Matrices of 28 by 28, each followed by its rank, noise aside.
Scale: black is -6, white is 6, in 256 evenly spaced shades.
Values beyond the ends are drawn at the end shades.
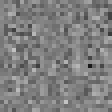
six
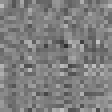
four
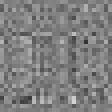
three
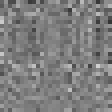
three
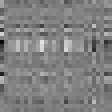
two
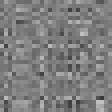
three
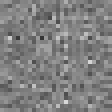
six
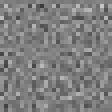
four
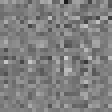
three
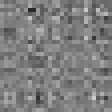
four
